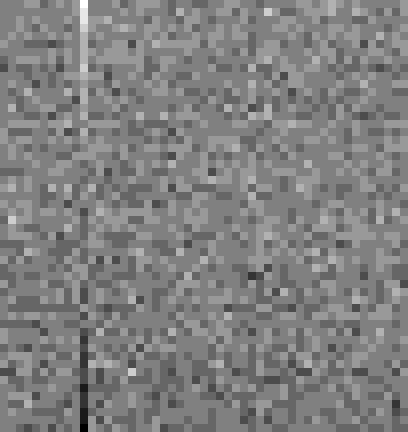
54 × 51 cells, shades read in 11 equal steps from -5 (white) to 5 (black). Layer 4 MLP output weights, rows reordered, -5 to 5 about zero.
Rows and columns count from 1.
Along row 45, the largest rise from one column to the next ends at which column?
11
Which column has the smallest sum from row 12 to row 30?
2
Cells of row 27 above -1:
30
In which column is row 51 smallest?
4
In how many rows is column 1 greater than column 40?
19
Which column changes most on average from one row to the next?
9
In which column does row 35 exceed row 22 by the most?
32
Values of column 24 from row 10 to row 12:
1 0 1
